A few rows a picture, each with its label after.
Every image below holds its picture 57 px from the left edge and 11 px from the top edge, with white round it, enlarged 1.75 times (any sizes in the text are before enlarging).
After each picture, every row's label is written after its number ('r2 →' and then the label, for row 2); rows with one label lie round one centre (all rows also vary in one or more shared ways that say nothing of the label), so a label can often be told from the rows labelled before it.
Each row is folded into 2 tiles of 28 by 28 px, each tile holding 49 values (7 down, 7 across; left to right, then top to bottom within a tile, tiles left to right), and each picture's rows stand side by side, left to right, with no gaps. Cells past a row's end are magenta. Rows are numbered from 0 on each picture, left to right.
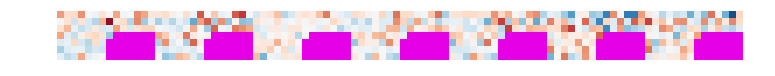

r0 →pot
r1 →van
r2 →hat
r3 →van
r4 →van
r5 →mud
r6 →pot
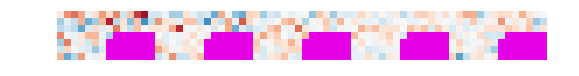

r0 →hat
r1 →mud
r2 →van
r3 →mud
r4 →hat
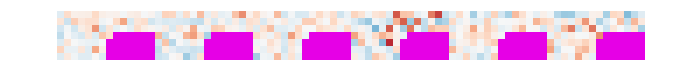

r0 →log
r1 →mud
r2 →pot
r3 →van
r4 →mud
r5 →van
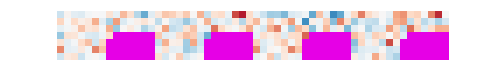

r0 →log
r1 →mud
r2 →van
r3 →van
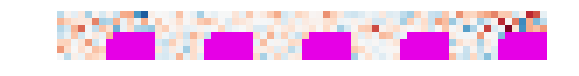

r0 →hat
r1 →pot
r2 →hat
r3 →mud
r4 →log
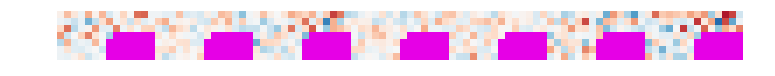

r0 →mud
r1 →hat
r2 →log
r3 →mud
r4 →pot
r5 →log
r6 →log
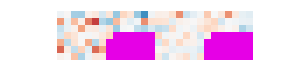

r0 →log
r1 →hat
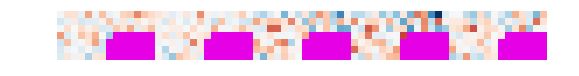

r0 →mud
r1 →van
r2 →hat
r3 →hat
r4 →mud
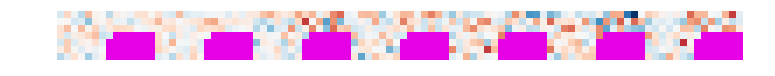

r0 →mud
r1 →pot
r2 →log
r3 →hat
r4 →log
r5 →hat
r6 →van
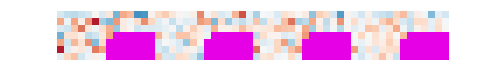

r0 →log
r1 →van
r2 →log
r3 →van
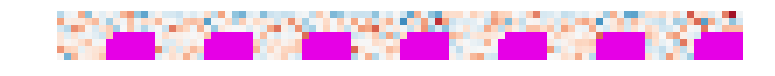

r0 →hat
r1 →van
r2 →van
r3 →mud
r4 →van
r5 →van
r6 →van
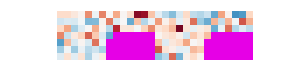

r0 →mud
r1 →mud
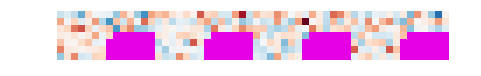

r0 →mud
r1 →van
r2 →pot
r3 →log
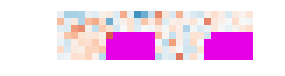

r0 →van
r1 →pot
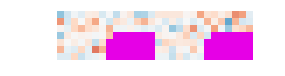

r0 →log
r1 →log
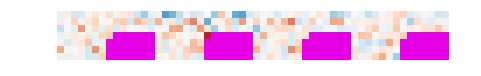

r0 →log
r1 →van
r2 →log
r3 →van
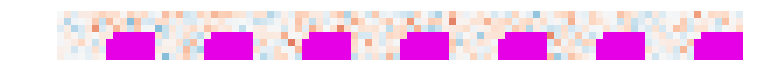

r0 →log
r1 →hat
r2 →van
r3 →pot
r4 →pot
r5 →hat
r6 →log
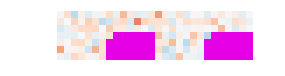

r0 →log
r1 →pot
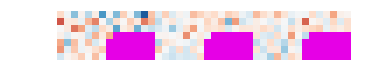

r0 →pot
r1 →log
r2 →pot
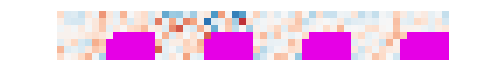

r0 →van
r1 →van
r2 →van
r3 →van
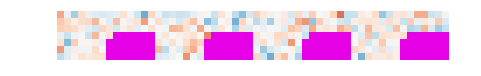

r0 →pot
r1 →van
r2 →van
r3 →hat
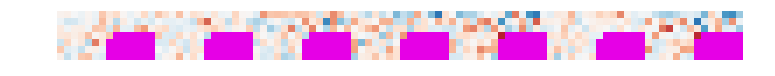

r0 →van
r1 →pot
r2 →log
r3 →pot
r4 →van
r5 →hat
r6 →van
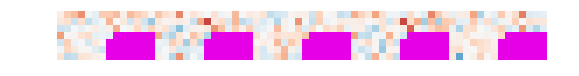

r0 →hat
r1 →pot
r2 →van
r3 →pot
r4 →hat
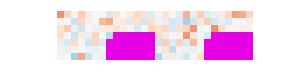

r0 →pot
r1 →mud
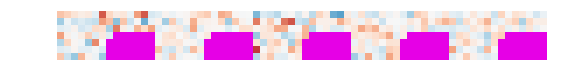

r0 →van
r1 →log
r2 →log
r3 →mud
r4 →log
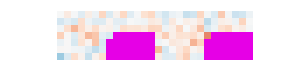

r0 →mud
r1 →van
